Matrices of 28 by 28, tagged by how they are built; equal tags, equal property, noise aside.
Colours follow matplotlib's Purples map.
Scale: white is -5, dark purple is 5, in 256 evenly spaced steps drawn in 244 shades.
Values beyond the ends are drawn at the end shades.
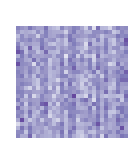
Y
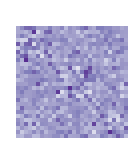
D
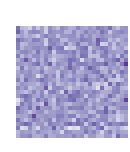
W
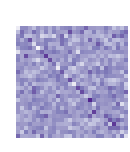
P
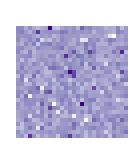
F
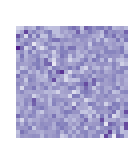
D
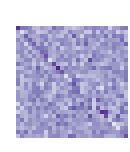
P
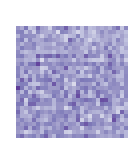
Y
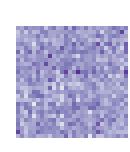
Y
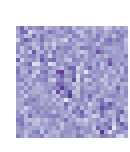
D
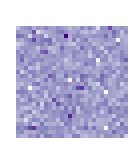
F
